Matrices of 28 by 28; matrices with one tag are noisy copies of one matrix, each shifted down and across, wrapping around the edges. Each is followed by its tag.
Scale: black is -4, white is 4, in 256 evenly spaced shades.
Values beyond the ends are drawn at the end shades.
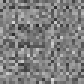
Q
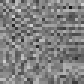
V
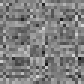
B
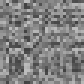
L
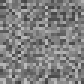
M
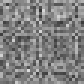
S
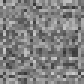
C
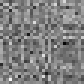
S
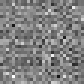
M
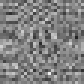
V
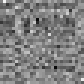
L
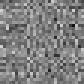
Q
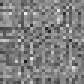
S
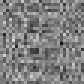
Q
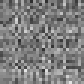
Q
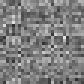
B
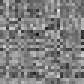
B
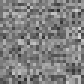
B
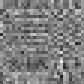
V
